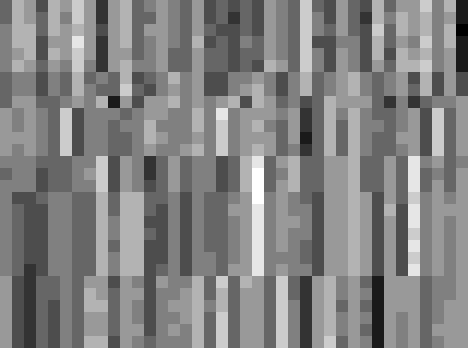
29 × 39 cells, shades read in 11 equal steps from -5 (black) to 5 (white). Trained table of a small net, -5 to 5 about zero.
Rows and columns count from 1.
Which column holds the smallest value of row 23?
3
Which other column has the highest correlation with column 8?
27
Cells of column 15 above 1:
2
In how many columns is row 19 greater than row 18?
2
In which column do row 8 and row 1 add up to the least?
39
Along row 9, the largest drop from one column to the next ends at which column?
10
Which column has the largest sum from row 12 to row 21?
22
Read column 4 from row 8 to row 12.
-2 -1 0 0 0
